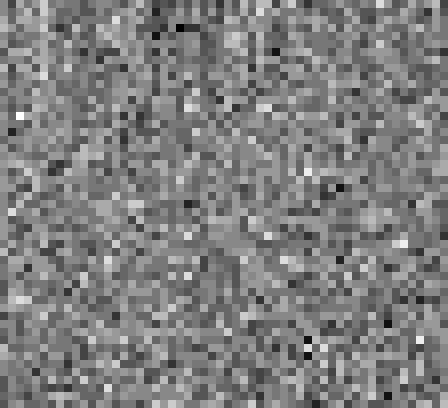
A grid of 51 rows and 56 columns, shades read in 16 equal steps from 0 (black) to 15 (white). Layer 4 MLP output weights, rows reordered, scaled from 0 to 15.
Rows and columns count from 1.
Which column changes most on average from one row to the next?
39
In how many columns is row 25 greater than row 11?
23
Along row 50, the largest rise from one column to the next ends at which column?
50
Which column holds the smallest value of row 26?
24
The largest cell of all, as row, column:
15, 3
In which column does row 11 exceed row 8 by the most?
13
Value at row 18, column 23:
6
